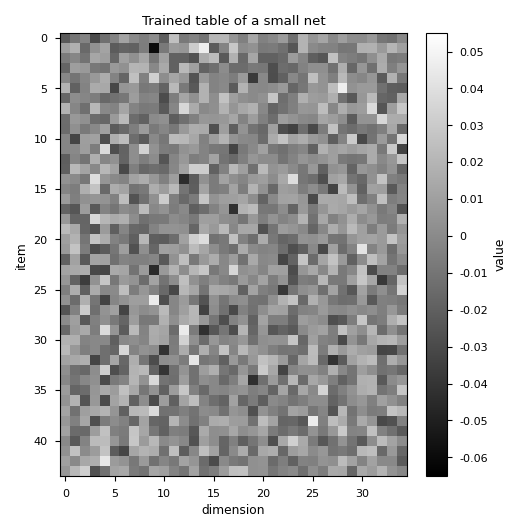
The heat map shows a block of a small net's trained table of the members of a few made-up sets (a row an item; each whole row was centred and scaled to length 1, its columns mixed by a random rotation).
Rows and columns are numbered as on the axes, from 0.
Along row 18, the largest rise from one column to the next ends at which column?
3
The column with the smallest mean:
10
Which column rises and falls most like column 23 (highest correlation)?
9
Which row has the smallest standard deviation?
12
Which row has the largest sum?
7
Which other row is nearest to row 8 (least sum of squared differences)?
43
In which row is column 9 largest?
26
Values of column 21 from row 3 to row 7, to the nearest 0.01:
-0.03 -0.03 0 0.03 -0.02
